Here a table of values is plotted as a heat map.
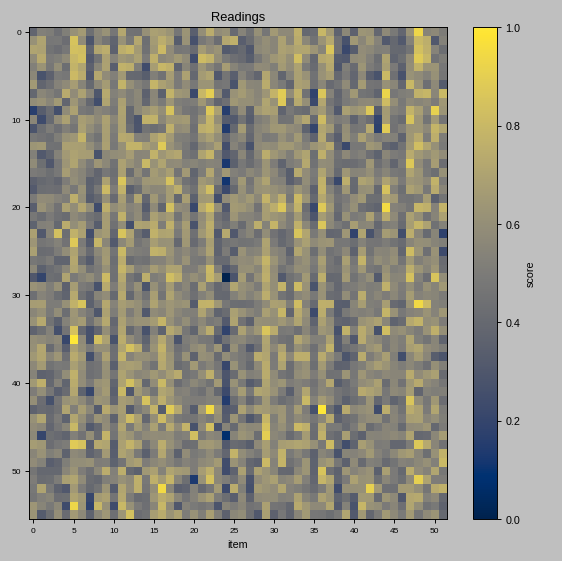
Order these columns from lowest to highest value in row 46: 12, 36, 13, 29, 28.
28, 13, 12, 36, 29
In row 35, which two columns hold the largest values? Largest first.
5, 8
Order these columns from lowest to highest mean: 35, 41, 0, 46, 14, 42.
35, 46, 14, 0, 42, 41
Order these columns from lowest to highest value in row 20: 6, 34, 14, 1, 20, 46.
20, 14, 34, 46, 1, 6
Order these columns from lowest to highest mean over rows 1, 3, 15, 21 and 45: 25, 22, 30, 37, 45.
45, 25, 30, 37, 22
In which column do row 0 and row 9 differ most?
24
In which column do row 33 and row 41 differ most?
48
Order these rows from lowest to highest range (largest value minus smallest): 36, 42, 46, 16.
16, 36, 42, 46
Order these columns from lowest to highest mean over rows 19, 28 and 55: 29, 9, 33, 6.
6, 33, 9, 29
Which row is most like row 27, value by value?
39
